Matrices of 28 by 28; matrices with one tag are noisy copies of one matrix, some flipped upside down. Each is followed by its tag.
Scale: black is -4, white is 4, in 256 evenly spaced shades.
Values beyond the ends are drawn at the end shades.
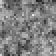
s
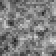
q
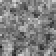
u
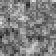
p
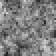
s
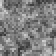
s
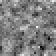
u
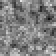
u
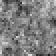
s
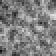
q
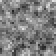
u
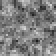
u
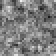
u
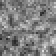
q
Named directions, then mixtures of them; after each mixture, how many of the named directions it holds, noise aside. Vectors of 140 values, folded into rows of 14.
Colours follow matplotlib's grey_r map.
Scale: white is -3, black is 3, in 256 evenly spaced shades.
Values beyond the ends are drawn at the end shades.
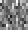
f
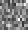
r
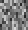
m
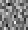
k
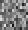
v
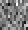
four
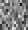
two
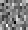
four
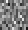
four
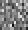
three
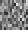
three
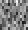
four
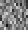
four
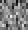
one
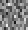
one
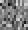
four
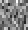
three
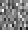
three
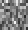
four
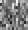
one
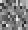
four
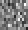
two
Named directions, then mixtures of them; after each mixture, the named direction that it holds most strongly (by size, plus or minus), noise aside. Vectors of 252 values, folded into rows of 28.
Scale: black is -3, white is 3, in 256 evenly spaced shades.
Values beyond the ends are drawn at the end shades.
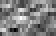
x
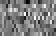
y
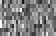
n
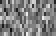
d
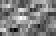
x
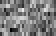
x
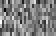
d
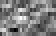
x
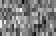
n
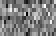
y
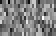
d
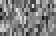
d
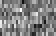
n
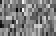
n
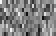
d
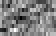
x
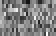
y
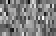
d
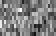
n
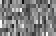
n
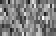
d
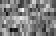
x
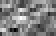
x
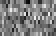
y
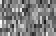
n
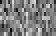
d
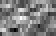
x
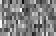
n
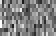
n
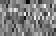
y
